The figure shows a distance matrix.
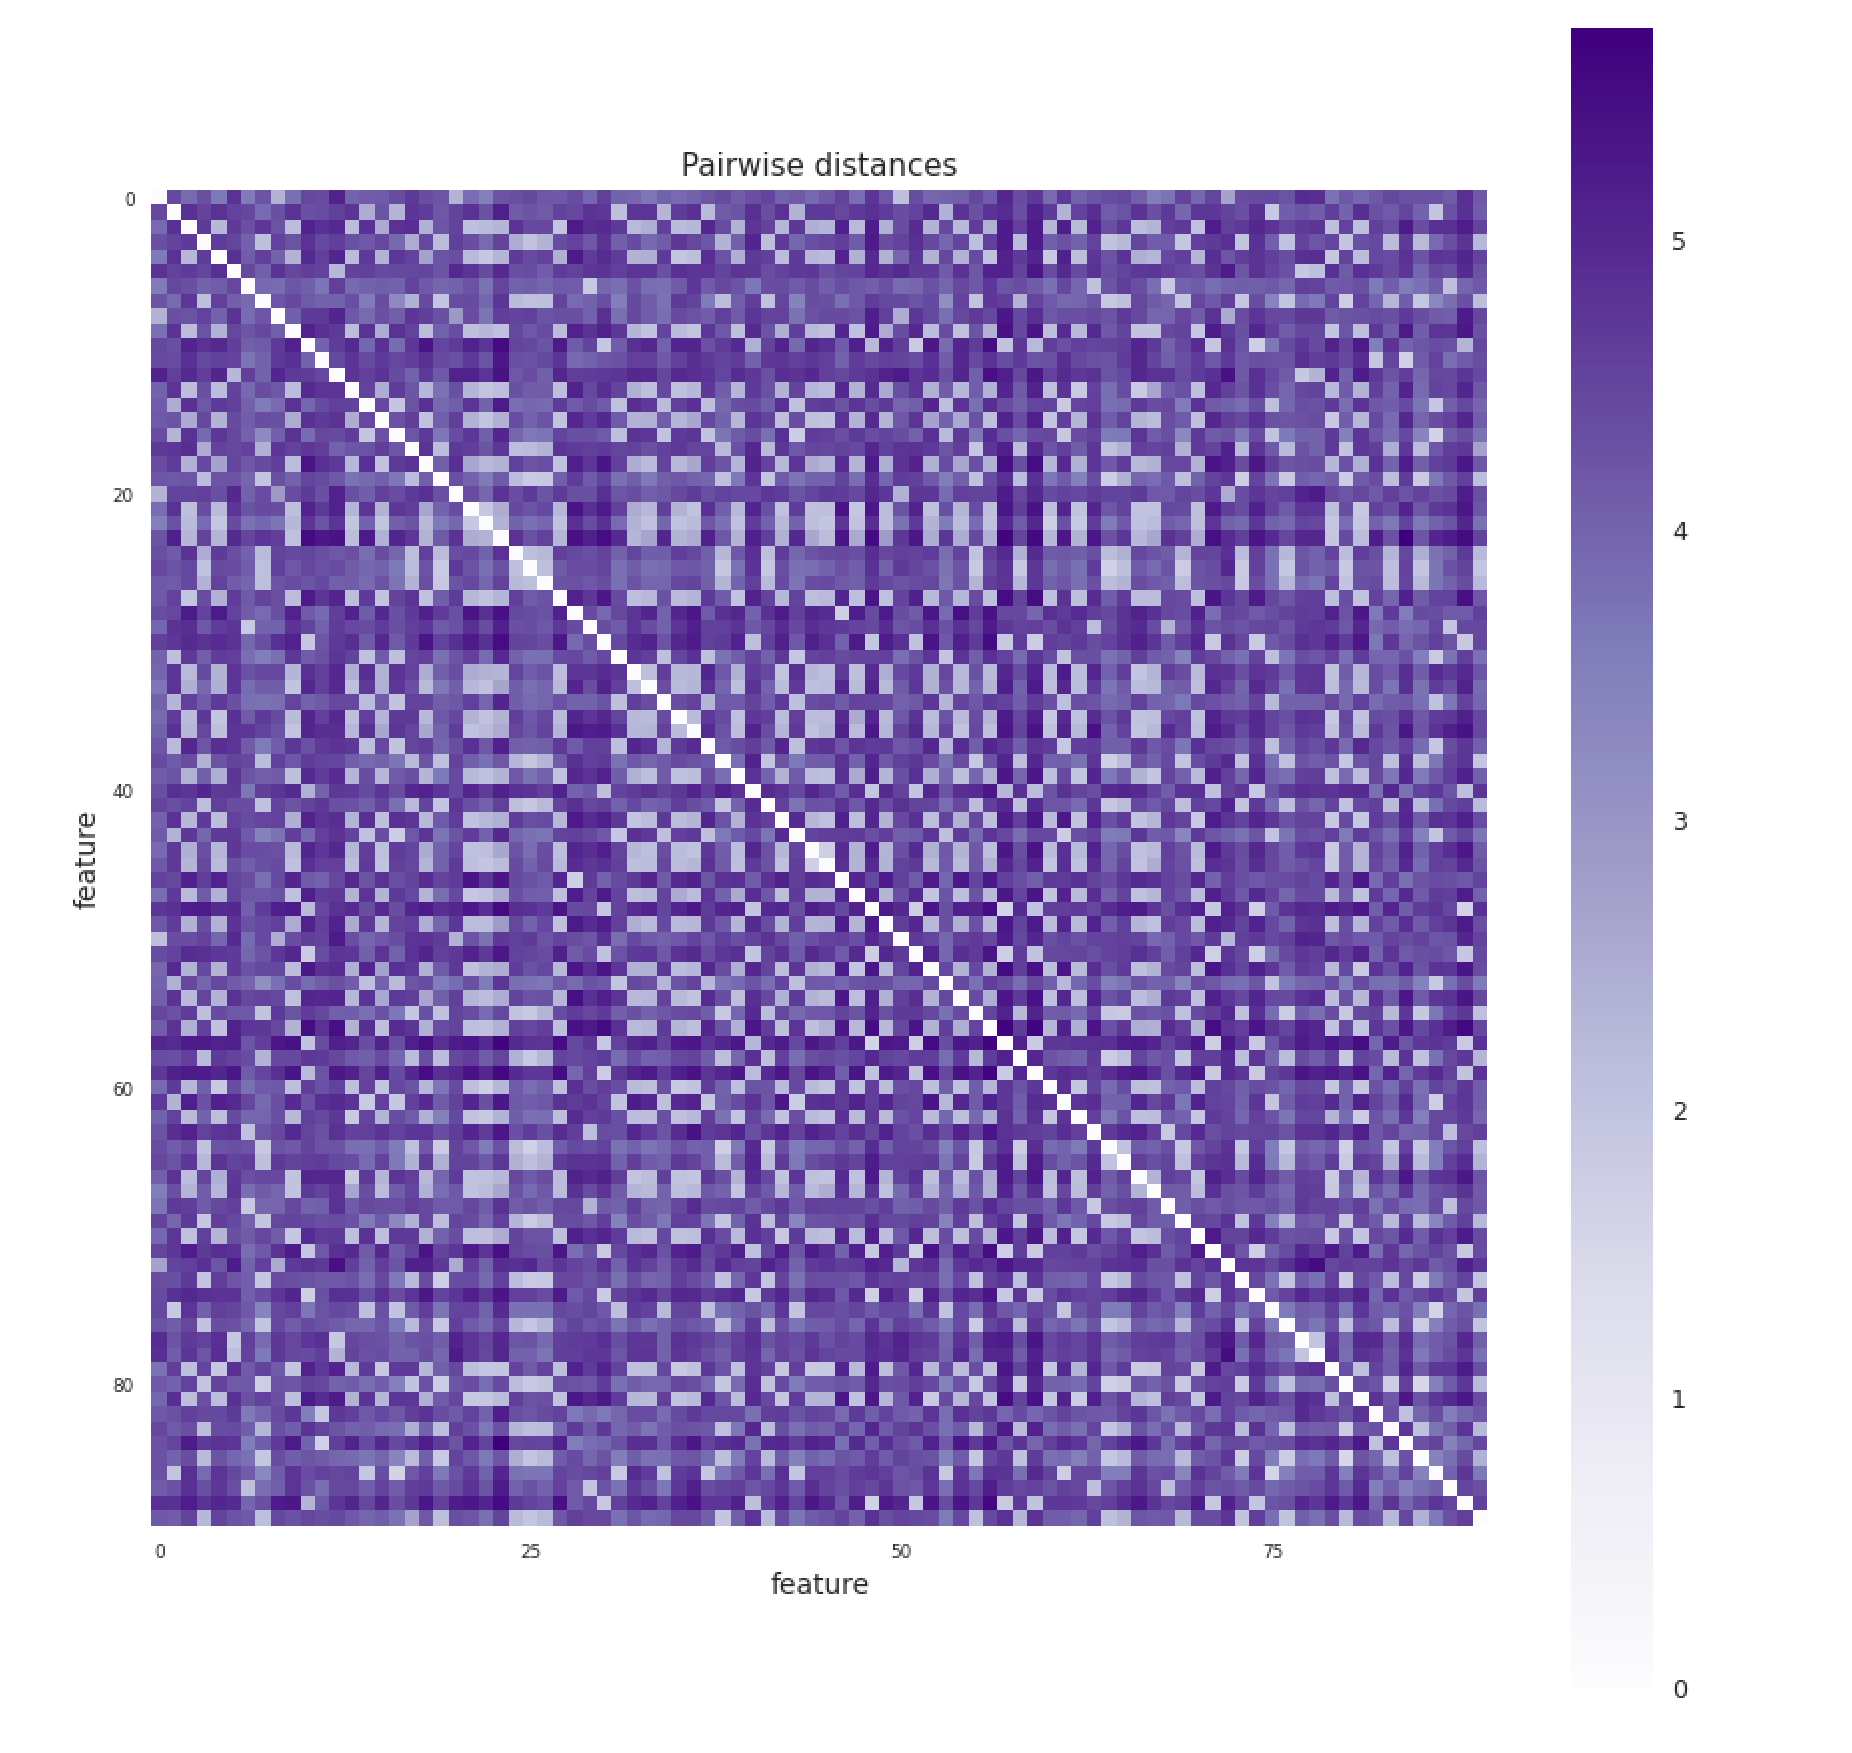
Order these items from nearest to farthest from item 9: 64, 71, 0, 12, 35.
35, 0, 64, 12, 71
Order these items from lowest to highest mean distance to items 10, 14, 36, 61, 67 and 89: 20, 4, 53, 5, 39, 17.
53, 39, 4, 17, 20, 5
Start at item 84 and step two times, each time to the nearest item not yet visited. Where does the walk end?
82
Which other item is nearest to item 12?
77
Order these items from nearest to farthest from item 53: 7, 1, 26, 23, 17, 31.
31, 1, 7, 26, 17, 23
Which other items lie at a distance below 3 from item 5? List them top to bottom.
12, 77, 78
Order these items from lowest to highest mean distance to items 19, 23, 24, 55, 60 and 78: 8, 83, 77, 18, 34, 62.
83, 62, 18, 77, 34, 8
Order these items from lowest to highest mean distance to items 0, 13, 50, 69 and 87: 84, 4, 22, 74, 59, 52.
22, 4, 52, 84, 74, 59
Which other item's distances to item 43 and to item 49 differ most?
61
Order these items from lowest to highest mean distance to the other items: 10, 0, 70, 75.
70, 75, 0, 10
